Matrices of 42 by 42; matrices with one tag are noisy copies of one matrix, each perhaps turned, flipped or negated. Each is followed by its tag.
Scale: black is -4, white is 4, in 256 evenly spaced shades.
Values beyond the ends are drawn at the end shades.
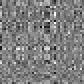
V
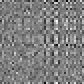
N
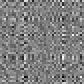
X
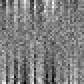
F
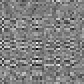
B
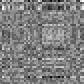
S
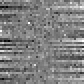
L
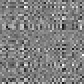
X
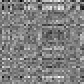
S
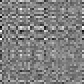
N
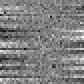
F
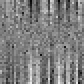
F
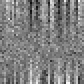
F
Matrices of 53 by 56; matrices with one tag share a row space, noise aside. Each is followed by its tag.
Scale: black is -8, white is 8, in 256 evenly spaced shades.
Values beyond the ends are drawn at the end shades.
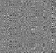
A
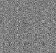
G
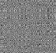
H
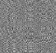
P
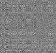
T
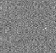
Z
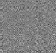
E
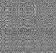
T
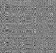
T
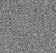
Z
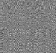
E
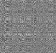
T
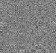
E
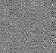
A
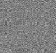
Z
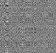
T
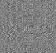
P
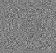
P
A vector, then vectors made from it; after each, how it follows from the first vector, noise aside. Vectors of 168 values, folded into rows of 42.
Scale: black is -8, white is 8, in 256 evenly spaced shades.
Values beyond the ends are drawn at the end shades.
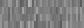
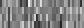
scaled up.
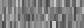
reversed, scaled up.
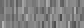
reversed, negated.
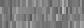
wrapped around.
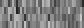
wrapped around, negated, scaled up.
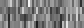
scaled up.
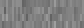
reversed, shrunk.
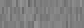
negated, shrunk.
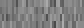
reversed, negated.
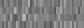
wrapped around.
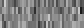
wrapped around, negated, scaled up.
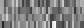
reversed, scaled up.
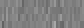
reversed, shrunk.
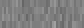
reversed, shrunk.
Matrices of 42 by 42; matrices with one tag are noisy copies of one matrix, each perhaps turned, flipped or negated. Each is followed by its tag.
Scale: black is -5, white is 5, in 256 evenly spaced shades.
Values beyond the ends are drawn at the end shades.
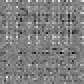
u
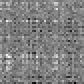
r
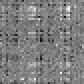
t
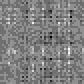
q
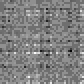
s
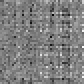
u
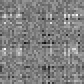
t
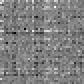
s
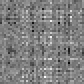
q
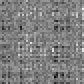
r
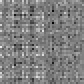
u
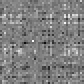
t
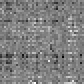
r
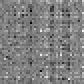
u
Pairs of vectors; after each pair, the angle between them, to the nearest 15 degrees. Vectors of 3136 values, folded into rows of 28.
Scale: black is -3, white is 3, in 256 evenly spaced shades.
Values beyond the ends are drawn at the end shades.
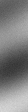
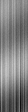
150 degrees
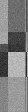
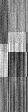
150 degrees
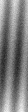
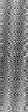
45 degrees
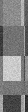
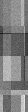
45 degrees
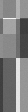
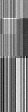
45 degrees
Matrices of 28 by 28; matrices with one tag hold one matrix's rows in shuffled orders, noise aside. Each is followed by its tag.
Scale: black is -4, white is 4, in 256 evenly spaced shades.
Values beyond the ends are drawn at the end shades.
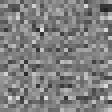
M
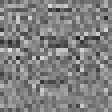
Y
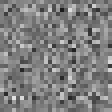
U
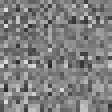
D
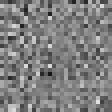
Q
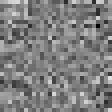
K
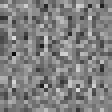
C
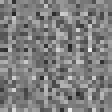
C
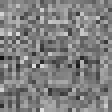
Y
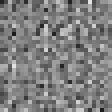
C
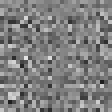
Q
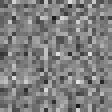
C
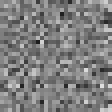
M
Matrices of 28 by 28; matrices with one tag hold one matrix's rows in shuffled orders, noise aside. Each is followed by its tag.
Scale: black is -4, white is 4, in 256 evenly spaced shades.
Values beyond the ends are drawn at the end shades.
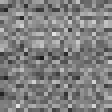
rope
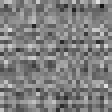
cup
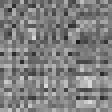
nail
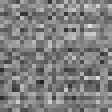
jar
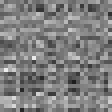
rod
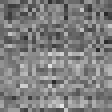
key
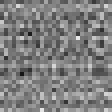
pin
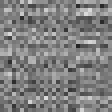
nail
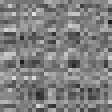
rod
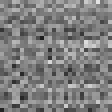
jar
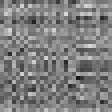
nail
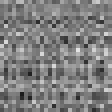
pin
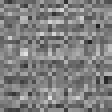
key
